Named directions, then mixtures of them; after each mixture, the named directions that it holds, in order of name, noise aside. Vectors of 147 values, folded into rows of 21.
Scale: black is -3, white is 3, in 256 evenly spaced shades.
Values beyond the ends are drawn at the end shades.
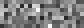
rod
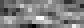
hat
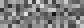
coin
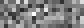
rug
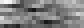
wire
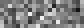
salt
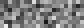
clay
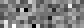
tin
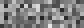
rod.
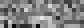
hat, tin.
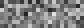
coin.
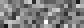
clay.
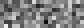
clay.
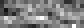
hat.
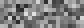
coin, rug.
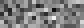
clay, rug.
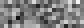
clay, hat, salt.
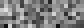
clay, coin, hat.
